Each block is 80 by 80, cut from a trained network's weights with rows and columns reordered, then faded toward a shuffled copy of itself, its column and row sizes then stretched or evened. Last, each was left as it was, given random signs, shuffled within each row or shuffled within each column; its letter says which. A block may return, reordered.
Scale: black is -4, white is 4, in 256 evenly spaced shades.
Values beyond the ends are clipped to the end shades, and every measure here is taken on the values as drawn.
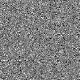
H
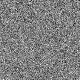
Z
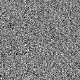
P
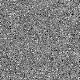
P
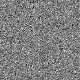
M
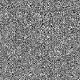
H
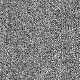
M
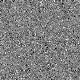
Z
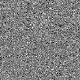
H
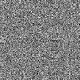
H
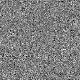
P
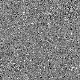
P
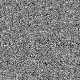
Z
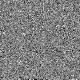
P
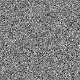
P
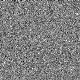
Z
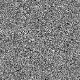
P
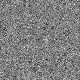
Z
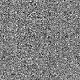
H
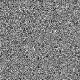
H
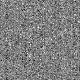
M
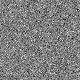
Z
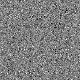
P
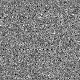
Z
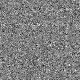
Z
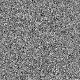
M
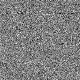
Z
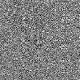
H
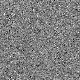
M
